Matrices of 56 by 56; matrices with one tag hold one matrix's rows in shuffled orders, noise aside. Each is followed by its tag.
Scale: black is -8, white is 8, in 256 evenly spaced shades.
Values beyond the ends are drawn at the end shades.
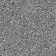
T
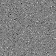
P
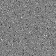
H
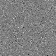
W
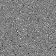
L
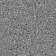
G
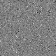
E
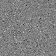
G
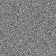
L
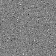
L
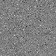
G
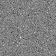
L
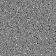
E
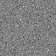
L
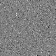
E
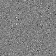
E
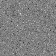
L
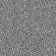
H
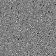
E
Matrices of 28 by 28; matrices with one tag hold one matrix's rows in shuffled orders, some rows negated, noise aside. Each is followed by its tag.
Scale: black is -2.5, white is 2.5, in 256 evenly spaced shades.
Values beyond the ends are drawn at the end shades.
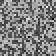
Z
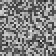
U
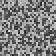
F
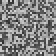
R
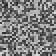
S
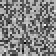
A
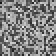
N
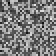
A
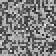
R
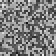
U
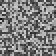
S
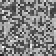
N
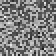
N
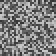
F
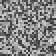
S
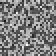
A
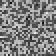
S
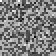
F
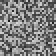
Z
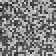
S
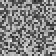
Z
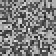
S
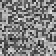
R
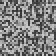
U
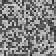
R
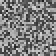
F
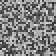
R
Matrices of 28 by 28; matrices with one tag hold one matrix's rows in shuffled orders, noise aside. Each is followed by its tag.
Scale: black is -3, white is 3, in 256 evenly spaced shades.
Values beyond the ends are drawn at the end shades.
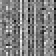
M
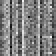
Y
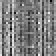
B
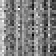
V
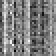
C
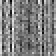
B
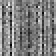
B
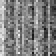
V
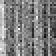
V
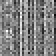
M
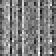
Y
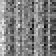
V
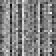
Y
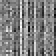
M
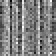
Y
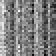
V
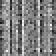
Y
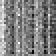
V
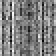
B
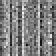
Y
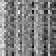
V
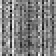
B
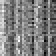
V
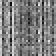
B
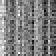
V
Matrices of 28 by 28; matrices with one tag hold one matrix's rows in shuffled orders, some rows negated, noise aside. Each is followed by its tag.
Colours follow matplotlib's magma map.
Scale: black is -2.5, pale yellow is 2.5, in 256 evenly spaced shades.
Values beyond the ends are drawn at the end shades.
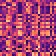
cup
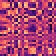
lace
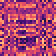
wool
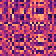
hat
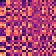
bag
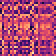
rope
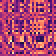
hat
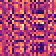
hat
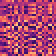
lace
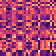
cup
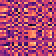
lace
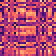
wool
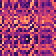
rope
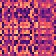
rope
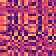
lace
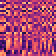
bag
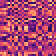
lace
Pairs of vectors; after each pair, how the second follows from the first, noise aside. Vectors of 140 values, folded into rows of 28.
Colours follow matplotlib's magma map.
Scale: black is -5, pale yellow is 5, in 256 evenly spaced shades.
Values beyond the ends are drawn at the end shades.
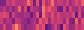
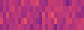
reversed, negated, shrunk.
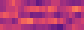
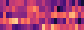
wrapped around, scaled up.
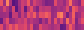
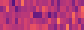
reversed, negated, partly zeroed.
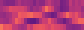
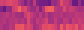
reversed, negated, partly zeroed.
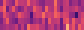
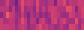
reversed, negated, shrunk.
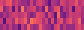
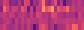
reversed, partly zeroed.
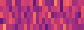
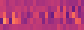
wrapped around, partly zeroed.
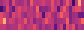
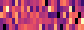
wrapped around, scaled up.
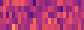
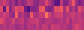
wrapped around, partly zeroed.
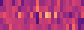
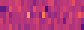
reversed, partly zeroed.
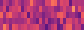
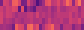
reversed, partly zeroed.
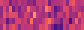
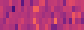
reversed, partly zeroed.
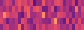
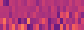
wrapped around, partly zeroed.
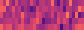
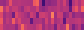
wrapped around, partly zeroed.
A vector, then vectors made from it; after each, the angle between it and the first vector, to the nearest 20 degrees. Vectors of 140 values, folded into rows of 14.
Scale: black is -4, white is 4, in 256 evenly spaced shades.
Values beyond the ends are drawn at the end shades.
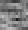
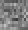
40 degrees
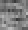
20 degrees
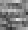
160 degrees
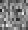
60 degrees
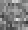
140 degrees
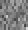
100 degrees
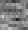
20 degrees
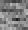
20 degrees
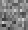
120 degrees
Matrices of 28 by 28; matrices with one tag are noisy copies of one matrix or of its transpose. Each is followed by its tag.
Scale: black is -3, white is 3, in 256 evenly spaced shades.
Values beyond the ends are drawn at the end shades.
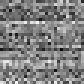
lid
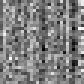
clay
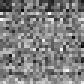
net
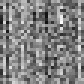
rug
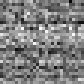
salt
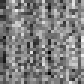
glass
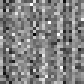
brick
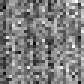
glass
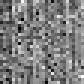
net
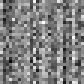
brick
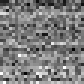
glass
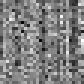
clay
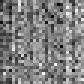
net
